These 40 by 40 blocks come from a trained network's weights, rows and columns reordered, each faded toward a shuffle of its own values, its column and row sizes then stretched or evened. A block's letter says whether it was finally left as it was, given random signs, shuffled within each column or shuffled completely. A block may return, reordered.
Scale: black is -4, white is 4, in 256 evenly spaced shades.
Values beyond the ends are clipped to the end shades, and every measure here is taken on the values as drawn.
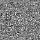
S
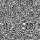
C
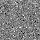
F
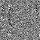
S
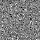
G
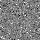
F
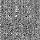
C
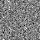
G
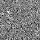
S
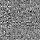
C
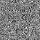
S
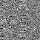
C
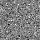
F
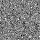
F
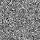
S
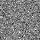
F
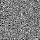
S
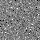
F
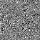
S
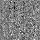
G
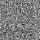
S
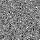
G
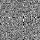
S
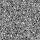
F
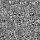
S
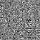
C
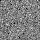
F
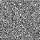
G
